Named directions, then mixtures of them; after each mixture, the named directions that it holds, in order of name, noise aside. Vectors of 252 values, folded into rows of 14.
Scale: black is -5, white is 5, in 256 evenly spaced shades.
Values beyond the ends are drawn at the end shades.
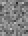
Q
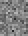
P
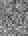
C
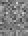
P, Q.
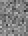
C, P.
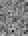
P, Q.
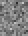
Q.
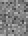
C, P.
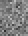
C.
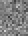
C.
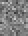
P, Q.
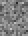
Q.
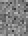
C, P.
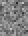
Q.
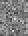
P.
